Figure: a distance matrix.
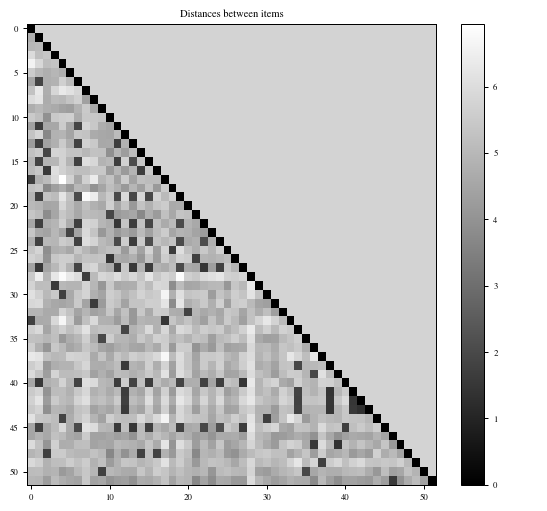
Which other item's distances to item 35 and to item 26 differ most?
10
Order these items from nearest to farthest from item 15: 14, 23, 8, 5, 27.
27, 23, 5, 14, 8
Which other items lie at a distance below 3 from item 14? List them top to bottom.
2, 16, 48
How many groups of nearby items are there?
16
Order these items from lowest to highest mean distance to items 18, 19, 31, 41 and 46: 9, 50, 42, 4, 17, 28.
42, 9, 50, 4, 17, 28
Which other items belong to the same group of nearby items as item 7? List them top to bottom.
28
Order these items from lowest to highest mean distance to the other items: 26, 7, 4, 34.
26, 34, 4, 7
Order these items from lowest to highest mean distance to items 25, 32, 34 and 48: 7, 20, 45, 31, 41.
41, 20, 31, 45, 7
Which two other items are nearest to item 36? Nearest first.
47, 39
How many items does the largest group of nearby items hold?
11
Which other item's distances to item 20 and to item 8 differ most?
31
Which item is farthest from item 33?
4
